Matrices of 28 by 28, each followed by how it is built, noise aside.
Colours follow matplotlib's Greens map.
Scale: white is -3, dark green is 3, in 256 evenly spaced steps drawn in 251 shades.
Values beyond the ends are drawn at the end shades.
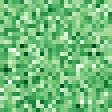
noise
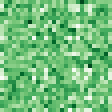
blocks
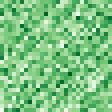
Hankel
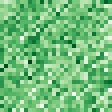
Hankel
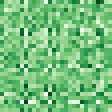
low rank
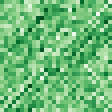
Hankel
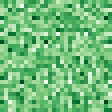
low rank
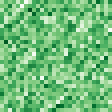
Hankel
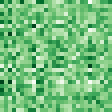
low rank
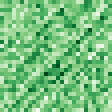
Hankel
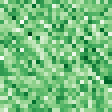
Toeplitz
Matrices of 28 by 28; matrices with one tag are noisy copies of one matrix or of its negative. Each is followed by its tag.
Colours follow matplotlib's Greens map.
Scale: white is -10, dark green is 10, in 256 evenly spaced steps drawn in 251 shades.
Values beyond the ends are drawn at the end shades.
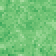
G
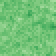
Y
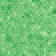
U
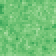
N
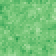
N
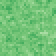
U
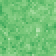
N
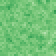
U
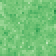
N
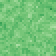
Y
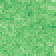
Y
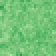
G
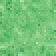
G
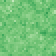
U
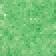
N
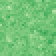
U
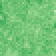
N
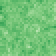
N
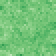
G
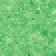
U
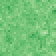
U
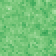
U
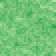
Y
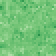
G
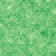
U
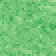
Y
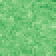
Y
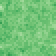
G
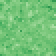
Y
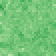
G
